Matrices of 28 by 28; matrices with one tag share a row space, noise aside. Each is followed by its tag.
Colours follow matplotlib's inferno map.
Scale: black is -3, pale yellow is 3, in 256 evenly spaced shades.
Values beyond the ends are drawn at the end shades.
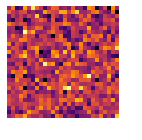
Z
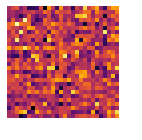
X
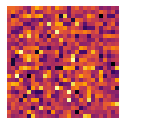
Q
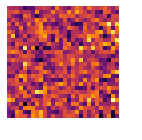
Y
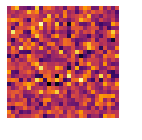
Q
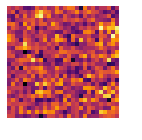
Y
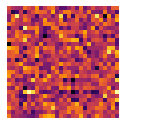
Z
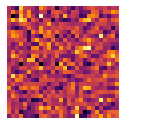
Q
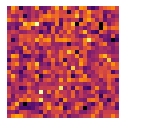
Q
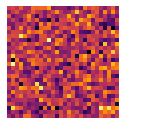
Q
